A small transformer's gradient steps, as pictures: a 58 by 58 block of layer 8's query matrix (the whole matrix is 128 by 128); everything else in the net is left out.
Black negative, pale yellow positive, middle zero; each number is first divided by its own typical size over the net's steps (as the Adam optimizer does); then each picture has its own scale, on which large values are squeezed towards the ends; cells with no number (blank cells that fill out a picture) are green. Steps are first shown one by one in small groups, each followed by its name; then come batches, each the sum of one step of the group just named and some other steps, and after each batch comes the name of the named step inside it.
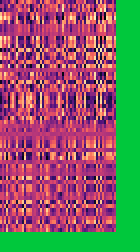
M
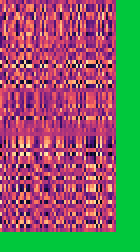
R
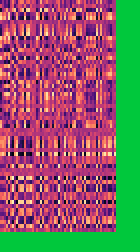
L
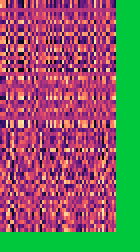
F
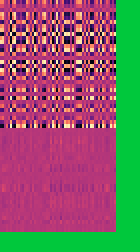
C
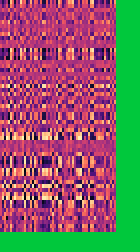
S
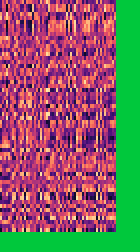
M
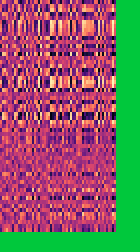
F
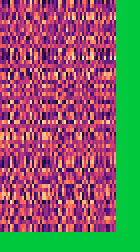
S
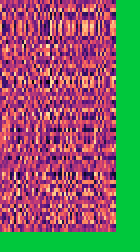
F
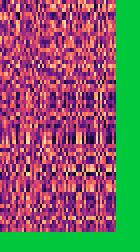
M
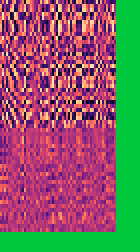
C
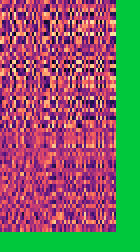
C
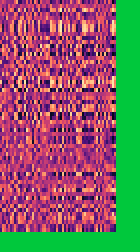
R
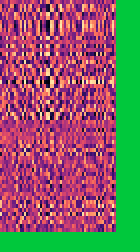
R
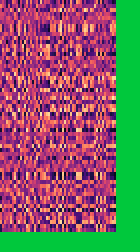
F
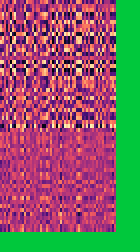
C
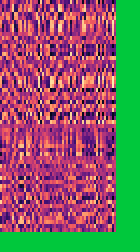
R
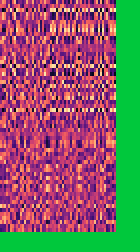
C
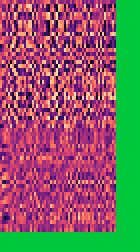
C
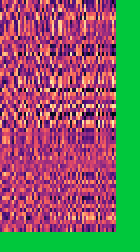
L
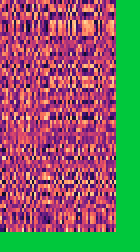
F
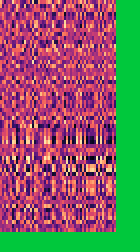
F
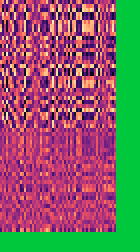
C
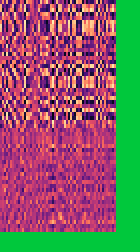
C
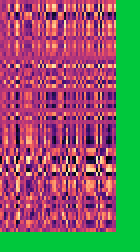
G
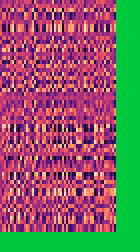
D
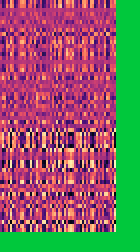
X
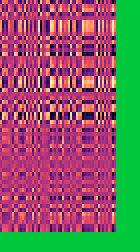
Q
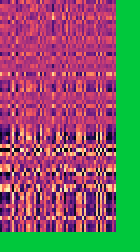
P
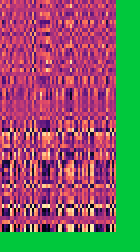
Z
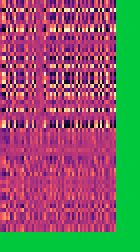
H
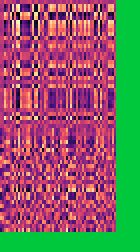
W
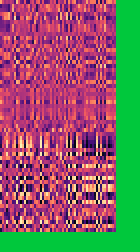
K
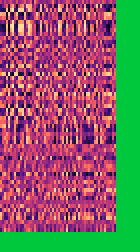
D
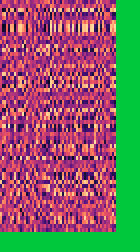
D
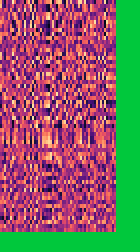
X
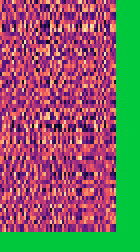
D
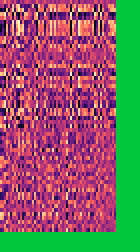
W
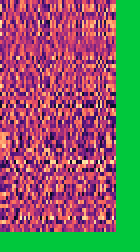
X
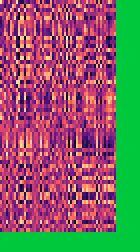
K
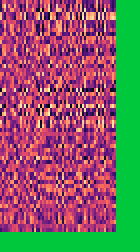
D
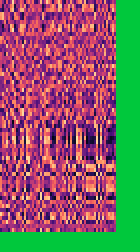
G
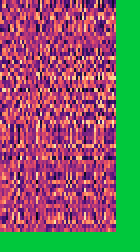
D
